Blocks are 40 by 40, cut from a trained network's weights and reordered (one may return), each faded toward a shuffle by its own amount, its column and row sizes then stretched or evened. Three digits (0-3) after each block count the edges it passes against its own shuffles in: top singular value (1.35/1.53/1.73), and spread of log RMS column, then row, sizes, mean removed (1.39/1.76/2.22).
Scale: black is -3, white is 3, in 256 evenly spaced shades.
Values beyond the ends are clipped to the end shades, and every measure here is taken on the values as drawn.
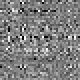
2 1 3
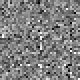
0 1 1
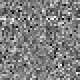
1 1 0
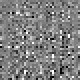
1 3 3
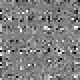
0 2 3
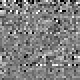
0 1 3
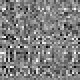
3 1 3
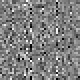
1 3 0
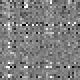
2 2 3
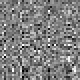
3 3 2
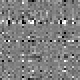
3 2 3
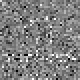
0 0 2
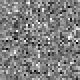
0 2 1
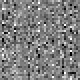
0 3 0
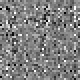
0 3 2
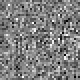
0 1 0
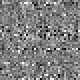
0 1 3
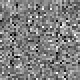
0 2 1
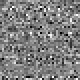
1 0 3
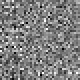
1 1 0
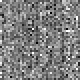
0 2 0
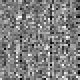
1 2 1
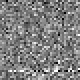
1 0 1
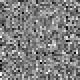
1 2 0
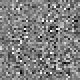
0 2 2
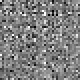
0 2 3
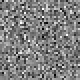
2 1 1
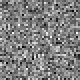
0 0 1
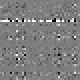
3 1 3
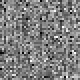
0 0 1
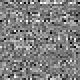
1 0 3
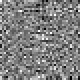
3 2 1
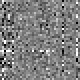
3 3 0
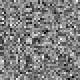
3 1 0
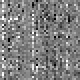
2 3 1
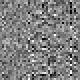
2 3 1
